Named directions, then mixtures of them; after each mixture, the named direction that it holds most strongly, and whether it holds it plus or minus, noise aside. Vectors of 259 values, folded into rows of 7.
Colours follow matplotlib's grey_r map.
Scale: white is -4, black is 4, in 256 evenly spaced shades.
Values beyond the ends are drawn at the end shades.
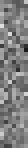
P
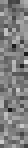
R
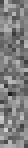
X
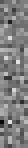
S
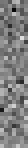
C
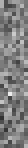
X, minus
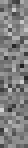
C, minus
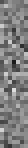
P, plus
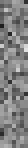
P, minus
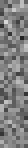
P, minus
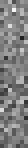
C, minus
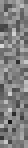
X, minus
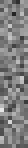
C, minus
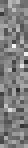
R, minus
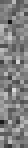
S, plus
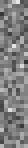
R, minus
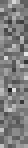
R, minus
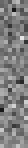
C, plus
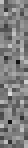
X, minus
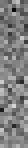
C, plus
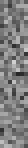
P, minus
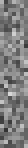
X, minus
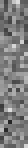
R, minus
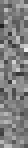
P, minus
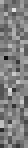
S, minus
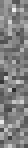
S, minus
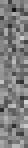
C, plus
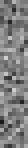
S, plus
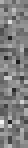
S, minus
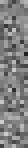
R, plus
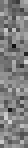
R, plus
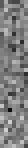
X, plus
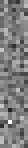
R, plus
